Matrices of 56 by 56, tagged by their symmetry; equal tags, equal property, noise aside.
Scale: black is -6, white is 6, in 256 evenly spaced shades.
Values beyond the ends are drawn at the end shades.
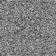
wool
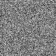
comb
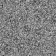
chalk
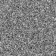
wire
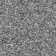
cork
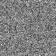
wool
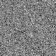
comb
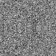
wool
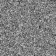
cork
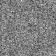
wool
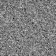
chalk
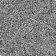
wire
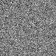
chalk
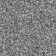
comb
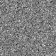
cork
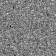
comb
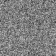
comb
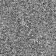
cork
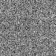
wool
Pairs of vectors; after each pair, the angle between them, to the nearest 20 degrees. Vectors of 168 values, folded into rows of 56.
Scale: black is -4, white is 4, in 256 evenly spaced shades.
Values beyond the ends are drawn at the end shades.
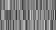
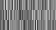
100 degrees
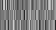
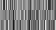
160 degrees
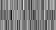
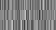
100 degrees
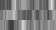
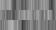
160 degrees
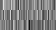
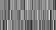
80 degrees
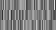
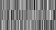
40 degrees
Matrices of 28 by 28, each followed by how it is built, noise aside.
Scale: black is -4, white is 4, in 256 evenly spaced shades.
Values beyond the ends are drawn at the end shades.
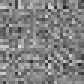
low rank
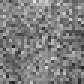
smooth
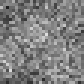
smooth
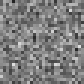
repeating columns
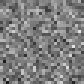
repeating columns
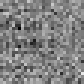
blocks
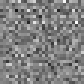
low rank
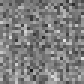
blocks
